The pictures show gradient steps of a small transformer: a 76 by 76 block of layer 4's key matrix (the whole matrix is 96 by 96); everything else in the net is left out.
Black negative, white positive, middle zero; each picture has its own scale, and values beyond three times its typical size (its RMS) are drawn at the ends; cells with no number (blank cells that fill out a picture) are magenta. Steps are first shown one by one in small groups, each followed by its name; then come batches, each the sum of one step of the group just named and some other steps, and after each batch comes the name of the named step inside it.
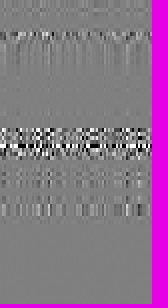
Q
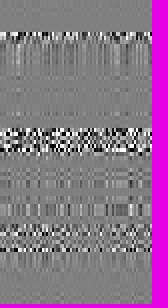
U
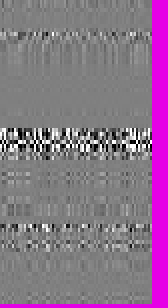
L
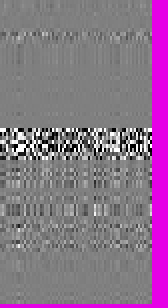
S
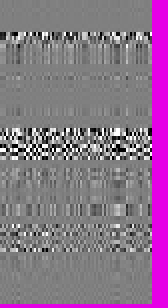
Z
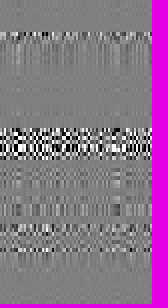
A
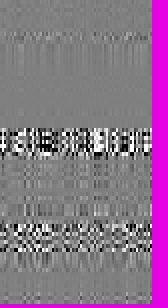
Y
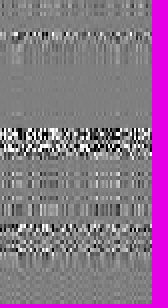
L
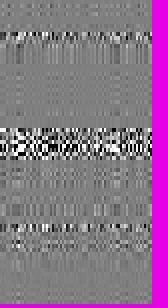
S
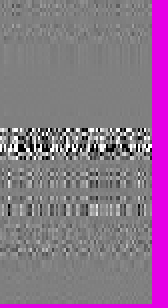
Q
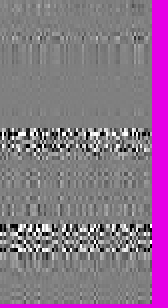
Y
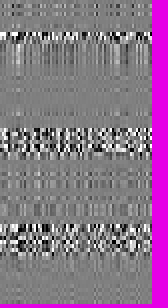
U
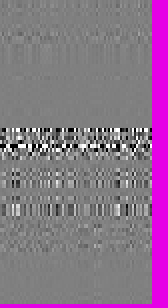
Z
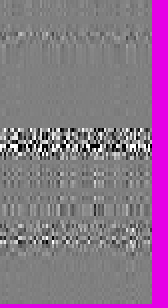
Q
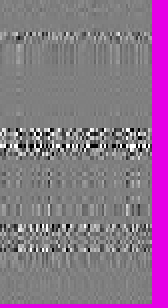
Q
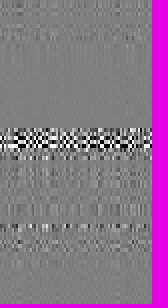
L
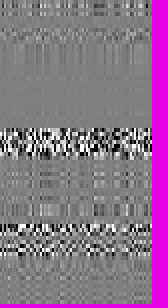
L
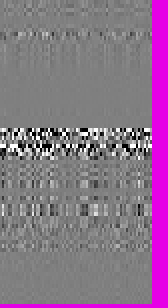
Q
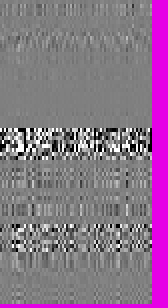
S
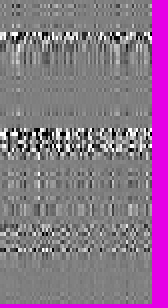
U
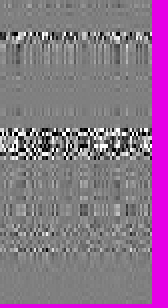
Z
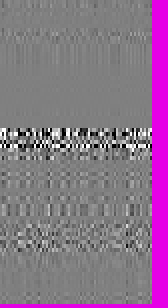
L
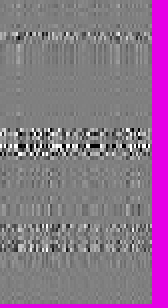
Q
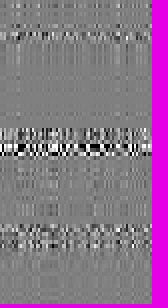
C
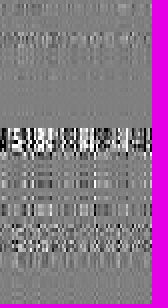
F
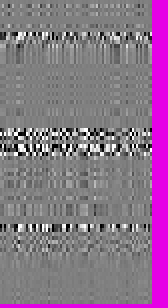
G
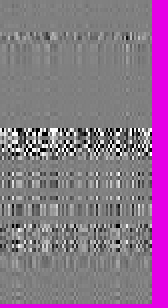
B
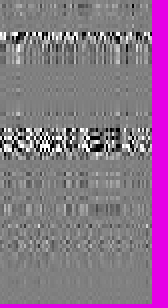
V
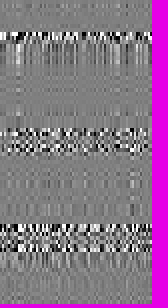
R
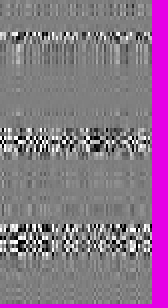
V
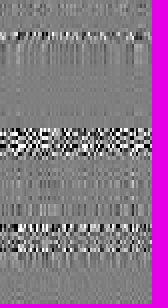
R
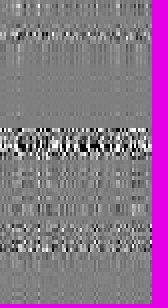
C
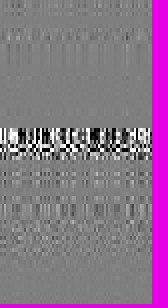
B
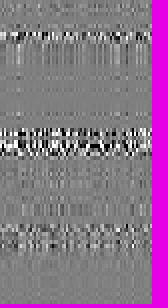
C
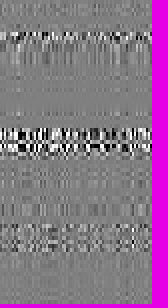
C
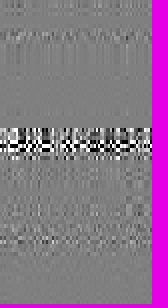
B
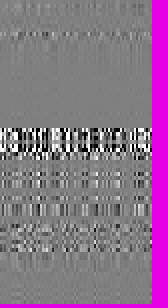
B
